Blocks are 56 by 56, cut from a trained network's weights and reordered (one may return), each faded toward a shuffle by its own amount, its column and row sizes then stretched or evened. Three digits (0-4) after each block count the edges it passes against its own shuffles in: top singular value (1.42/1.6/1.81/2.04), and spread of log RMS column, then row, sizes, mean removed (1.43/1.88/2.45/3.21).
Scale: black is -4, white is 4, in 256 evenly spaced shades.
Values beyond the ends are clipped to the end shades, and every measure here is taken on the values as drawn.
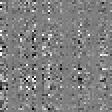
2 4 3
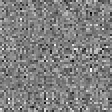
3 1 3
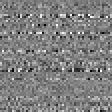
4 0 4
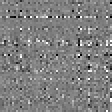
2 2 3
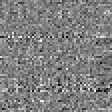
3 0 3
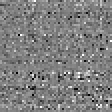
0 1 3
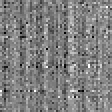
4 2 2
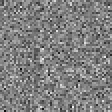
2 1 0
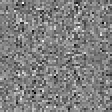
1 3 0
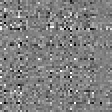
2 3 3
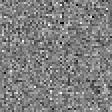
0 1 1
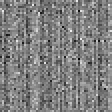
4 0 1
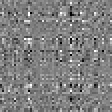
4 3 3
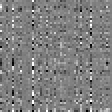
4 4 2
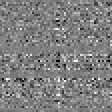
1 1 4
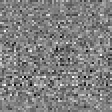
3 0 3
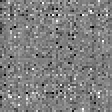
0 2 2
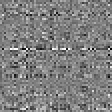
4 2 3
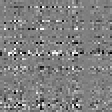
3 3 4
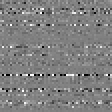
3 0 4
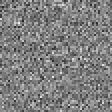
3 1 1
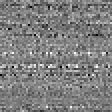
3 0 3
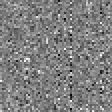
0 3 0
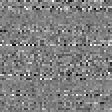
3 0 4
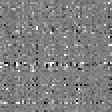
1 2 3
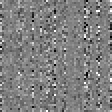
0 4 0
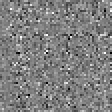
1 2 1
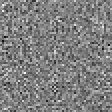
1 2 0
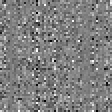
0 4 1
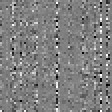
1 4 1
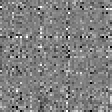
3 3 3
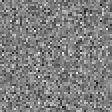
0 1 1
